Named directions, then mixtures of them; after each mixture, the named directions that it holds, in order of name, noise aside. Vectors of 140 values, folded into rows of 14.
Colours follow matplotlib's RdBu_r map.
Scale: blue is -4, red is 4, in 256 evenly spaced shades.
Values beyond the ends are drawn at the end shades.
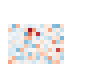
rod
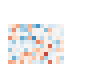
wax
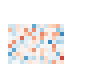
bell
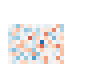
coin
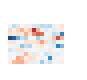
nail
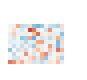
nail, rod, wax.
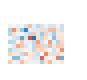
bell, coin, wax.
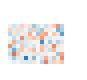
bell, coin.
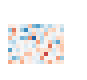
coin, wax.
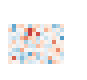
rod, wax.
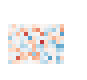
coin, nail, rod.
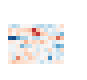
nail.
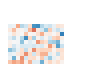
bell, nail, wax.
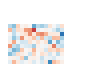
bell, nail, rod.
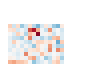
nail, rod, wax.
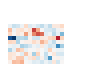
nail.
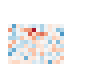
bell, nail, rod.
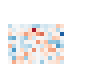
bell, nail, wax.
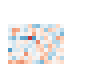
coin, nail, wax.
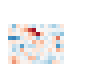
nail, rod.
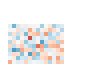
coin, rod.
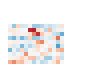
nail, rod, wax.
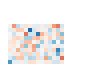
bell, rod.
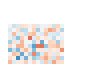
coin, rod.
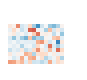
nail, rod, wax.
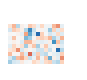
rod.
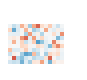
nail, rod, wax.
